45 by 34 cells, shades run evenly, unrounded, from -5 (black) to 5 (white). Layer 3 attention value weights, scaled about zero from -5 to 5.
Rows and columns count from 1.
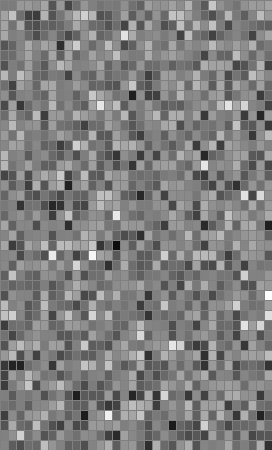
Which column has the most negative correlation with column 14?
3
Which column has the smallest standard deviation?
20
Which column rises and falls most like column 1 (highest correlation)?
25
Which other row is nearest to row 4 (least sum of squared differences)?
29
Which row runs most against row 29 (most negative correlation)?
40
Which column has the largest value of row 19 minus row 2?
5
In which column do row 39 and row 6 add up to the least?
1
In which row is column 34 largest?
30
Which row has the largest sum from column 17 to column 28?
41
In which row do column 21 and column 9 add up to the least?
23
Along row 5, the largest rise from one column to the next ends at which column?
9
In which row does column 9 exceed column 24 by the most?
22
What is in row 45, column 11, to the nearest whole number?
-2
